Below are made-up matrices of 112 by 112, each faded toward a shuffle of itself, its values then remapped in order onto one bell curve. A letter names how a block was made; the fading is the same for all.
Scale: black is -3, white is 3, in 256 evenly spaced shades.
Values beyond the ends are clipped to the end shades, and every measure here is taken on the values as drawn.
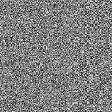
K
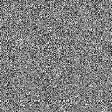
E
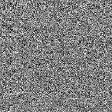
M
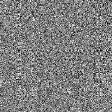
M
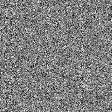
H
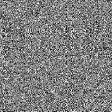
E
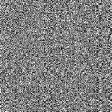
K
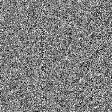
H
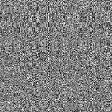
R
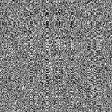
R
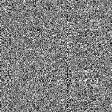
M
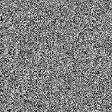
E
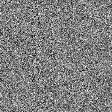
H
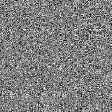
E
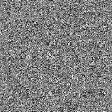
M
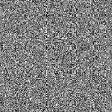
K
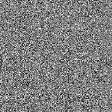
M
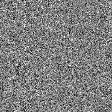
H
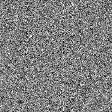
H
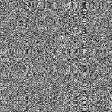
R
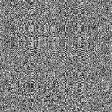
R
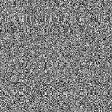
K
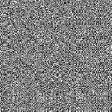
R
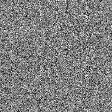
H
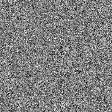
H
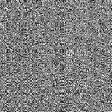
R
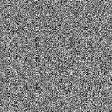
K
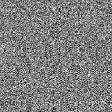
K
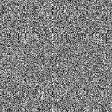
K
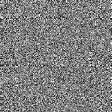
E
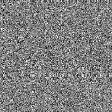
E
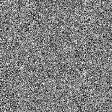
H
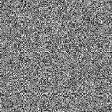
E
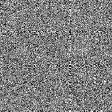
M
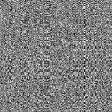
R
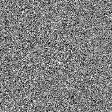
H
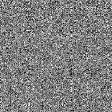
E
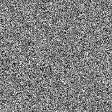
H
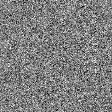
H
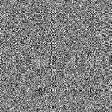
K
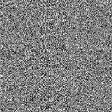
K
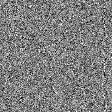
H
